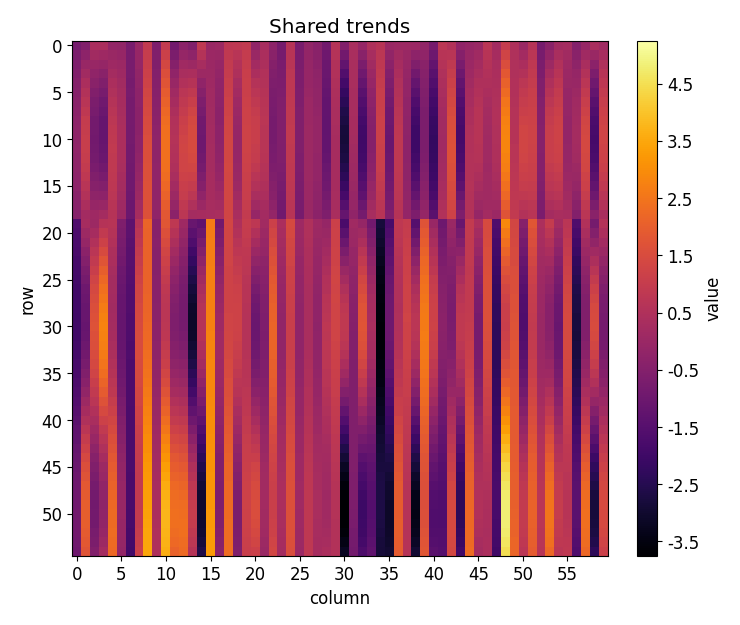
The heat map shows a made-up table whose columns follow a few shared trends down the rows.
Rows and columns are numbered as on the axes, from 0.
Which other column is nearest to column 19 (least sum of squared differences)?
24
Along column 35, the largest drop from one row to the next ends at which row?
19
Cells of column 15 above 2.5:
36
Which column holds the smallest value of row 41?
34
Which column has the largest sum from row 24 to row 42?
15
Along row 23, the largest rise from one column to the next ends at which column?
48
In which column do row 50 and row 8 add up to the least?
30
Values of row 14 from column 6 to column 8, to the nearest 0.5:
-1 0 1.5
